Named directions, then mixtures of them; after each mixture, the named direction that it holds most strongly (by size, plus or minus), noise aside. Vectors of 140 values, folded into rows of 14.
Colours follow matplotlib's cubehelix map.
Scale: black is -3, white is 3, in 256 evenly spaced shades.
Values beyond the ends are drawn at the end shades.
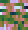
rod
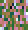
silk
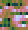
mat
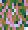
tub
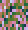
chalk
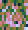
tub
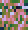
rod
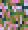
rod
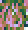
tub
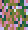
tub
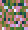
tub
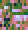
mat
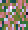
chalk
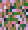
chalk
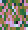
tub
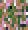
silk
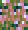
rod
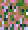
chalk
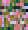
rod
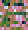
mat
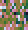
silk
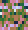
rod
